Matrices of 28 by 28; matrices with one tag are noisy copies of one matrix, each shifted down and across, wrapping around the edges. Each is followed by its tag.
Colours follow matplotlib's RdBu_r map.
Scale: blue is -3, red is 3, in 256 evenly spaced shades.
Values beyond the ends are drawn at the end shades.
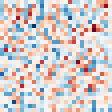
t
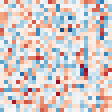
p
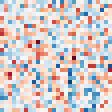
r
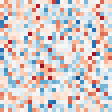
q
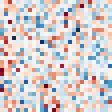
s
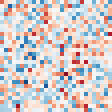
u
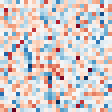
q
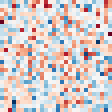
p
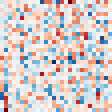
p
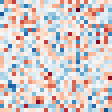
t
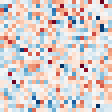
q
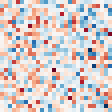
u
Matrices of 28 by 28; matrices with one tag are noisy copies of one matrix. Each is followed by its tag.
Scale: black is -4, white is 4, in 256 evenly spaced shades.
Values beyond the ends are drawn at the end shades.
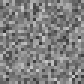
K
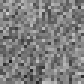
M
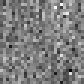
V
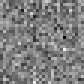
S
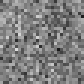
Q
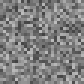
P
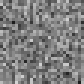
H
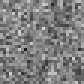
Q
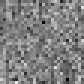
V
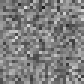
P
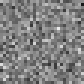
K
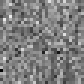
V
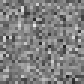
K
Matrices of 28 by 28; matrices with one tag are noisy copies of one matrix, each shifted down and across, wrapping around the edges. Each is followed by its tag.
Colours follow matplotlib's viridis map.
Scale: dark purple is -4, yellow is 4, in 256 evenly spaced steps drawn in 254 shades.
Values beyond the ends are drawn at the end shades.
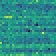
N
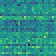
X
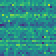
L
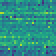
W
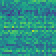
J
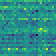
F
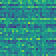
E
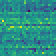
J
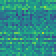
W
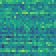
F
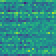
E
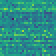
W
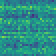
L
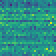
J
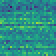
J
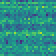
L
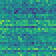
J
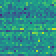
J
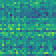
J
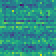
L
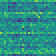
E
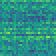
J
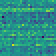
X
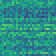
J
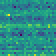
L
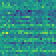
F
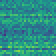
J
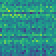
J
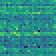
X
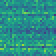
J
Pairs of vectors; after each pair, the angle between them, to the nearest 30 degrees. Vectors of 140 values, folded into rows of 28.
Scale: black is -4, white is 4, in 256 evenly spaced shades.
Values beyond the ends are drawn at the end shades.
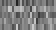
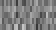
60 degrees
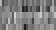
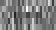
120 degrees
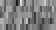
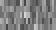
60 degrees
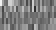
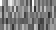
30 degrees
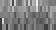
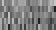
90 degrees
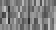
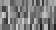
150 degrees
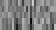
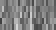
150 degrees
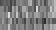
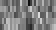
90 degrees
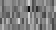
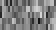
120 degrees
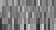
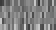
150 degrees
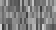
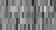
120 degrees
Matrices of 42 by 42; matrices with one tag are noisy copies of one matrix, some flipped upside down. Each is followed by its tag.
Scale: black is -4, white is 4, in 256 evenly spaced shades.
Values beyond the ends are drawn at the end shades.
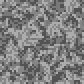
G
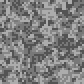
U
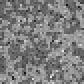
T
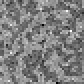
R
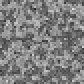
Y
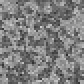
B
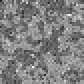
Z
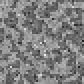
R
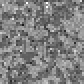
B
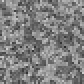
U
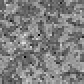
Z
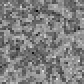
T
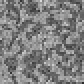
R
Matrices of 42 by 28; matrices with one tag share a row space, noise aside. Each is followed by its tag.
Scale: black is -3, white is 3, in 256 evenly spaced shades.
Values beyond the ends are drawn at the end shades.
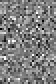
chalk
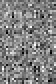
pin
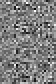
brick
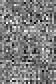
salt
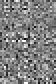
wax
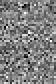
wax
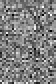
pin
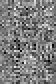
brick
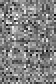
salt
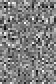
chalk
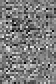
salt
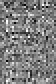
salt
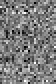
wax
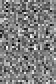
wax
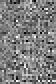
brick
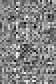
brick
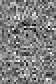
brick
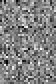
wax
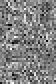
salt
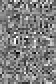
brick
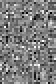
pin
